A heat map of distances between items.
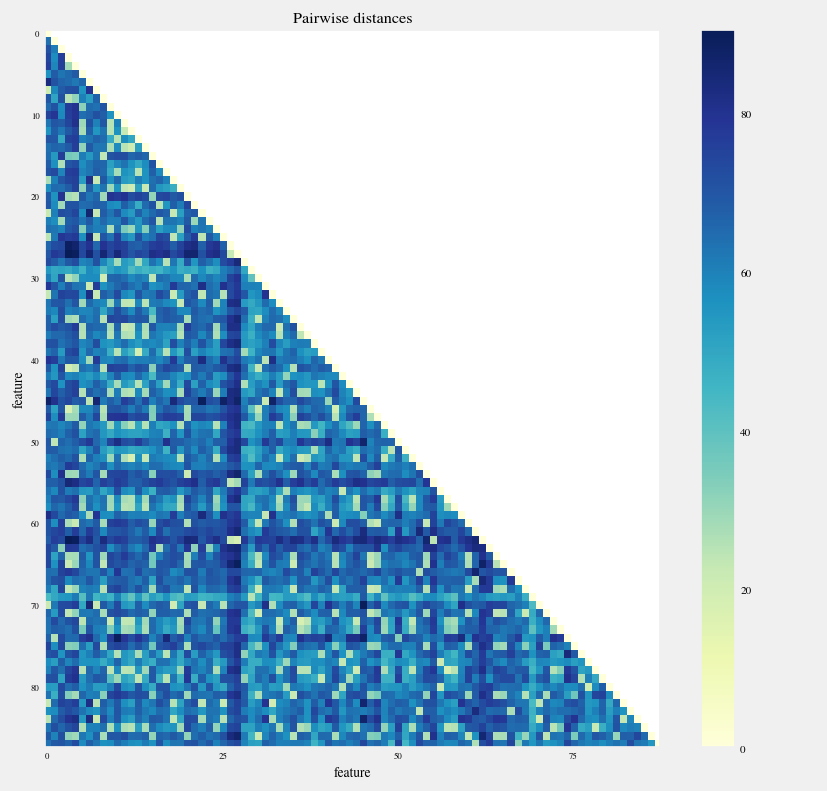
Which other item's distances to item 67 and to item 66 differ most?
61
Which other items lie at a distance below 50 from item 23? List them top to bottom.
2, 16, 21, 29, 63, 69
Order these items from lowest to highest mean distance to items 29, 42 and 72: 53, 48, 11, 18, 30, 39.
48, 11, 30, 39, 18, 53
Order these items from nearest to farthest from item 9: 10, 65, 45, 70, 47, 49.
49, 10, 70, 45, 65, 47
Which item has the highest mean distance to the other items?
27
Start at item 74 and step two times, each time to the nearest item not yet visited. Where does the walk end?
50
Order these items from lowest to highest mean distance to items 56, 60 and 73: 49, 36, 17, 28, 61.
36, 49, 28, 17, 61
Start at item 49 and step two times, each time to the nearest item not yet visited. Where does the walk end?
38
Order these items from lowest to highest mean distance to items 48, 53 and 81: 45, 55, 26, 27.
45, 55, 26, 27
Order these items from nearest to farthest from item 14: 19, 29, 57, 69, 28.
19, 57, 69, 29, 28
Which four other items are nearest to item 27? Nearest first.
62, 26, 55, 69
